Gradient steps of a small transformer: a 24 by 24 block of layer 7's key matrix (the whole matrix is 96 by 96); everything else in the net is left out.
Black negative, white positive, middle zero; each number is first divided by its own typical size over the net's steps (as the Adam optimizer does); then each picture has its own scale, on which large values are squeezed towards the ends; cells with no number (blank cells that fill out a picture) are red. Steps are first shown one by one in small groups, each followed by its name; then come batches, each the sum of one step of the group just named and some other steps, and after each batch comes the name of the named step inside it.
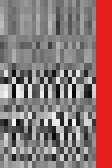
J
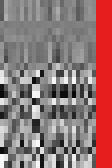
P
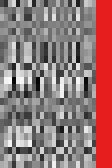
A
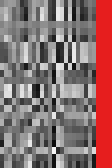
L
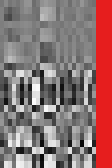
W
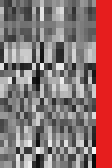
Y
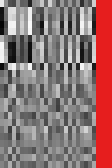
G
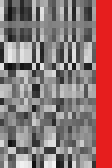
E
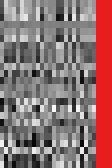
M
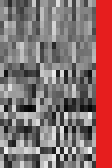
E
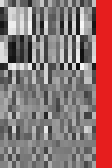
G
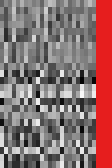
M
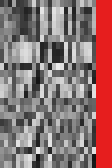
Y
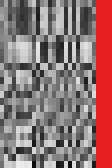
E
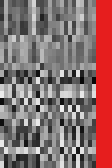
M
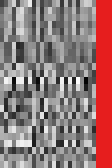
A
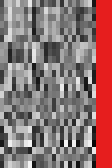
L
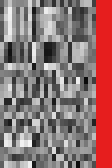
L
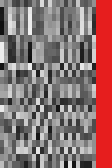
G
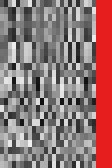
A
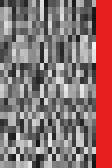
Y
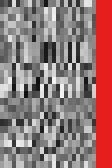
A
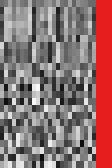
W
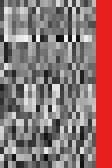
M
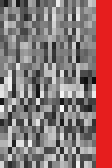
A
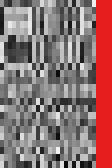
G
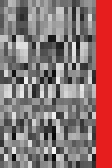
L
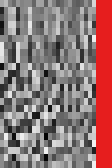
G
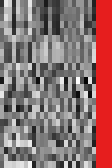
J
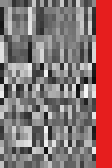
G
